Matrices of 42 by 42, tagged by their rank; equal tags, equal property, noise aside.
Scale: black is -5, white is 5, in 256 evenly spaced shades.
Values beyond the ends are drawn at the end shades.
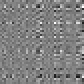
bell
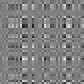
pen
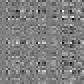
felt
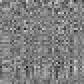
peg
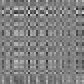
pen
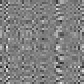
felt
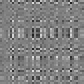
pen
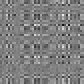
pen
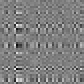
pen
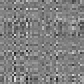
felt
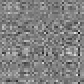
peg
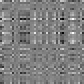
bell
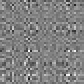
felt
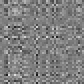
felt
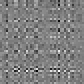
bell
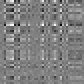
pen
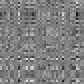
bell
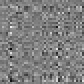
felt
